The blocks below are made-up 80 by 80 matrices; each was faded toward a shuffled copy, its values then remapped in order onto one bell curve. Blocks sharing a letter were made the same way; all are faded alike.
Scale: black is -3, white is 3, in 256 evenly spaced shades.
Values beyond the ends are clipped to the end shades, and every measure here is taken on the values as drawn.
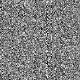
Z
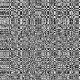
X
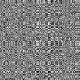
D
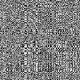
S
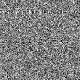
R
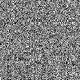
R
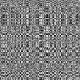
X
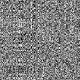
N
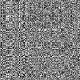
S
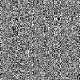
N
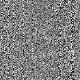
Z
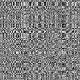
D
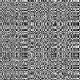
X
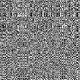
S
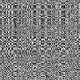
D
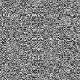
S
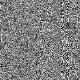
Z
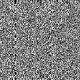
N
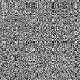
S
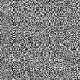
S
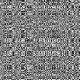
D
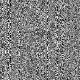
Z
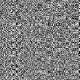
S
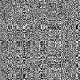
S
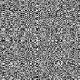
S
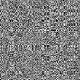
S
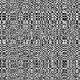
X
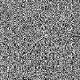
N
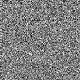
R
